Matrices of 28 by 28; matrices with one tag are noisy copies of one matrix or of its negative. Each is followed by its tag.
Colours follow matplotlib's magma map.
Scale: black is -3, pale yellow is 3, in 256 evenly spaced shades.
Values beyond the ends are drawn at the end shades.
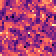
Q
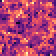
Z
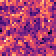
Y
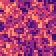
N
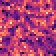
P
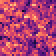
N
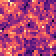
N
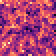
Y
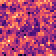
Y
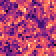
N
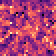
Y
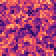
Y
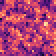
Q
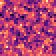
Q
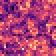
N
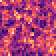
P
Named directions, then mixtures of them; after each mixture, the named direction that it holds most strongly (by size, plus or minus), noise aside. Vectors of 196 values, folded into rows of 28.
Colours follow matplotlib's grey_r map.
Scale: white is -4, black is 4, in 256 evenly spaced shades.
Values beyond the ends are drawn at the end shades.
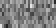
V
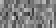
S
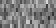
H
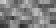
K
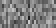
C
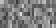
S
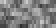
K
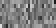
V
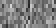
C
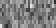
V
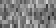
H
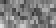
K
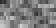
K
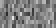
S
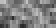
K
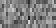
C
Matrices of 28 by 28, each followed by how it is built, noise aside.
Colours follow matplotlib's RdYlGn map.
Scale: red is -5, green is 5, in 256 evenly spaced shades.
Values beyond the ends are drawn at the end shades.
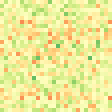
blocks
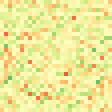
Hankel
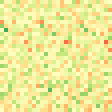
repeating columns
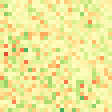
lower triangular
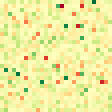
sparse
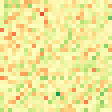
Hankel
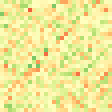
Hankel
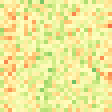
blocks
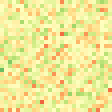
Hankel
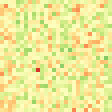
blocks
